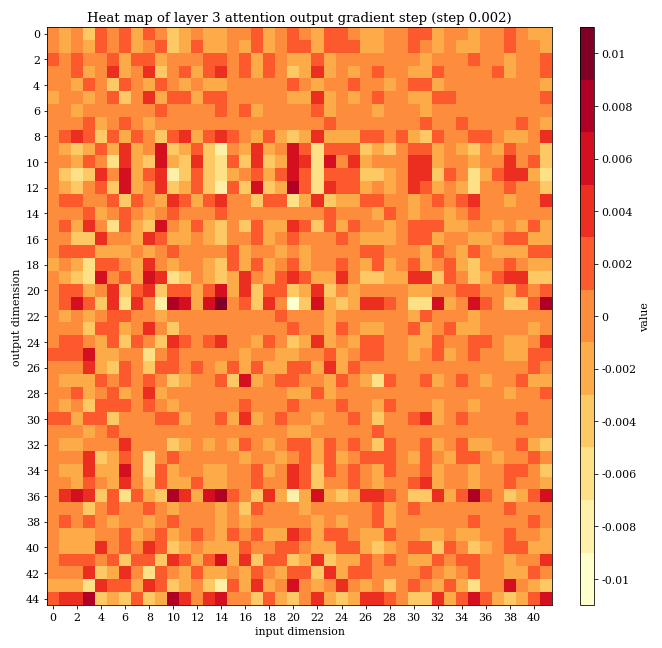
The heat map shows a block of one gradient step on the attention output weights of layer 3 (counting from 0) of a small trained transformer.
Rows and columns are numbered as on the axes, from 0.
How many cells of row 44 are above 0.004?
5
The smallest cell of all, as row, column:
21, 20
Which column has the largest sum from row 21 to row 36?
14
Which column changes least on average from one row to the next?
29
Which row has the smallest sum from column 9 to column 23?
11
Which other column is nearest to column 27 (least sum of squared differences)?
32
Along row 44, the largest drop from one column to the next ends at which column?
4
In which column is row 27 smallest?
27
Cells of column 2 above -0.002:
27
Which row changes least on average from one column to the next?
31
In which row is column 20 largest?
12
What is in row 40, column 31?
0.002
